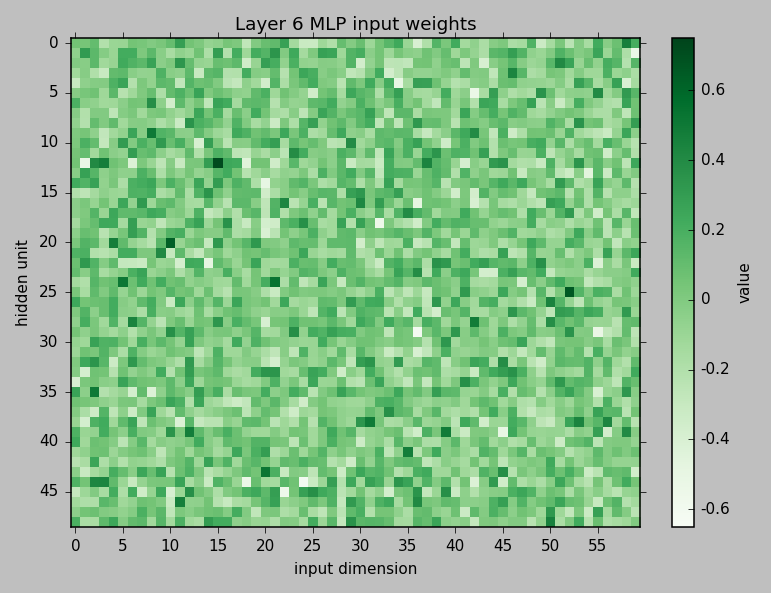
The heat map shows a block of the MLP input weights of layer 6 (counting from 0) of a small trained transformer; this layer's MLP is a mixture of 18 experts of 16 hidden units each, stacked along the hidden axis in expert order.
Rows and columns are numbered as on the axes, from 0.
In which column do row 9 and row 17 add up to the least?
55
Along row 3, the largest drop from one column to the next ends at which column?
33
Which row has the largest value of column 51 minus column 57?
34
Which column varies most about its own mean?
36
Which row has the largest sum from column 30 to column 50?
22
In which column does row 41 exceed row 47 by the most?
35
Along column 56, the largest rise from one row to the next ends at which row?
10
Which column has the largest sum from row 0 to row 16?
15
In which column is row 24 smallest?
47
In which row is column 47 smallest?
24
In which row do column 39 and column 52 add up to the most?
25
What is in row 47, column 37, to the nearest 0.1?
0.1
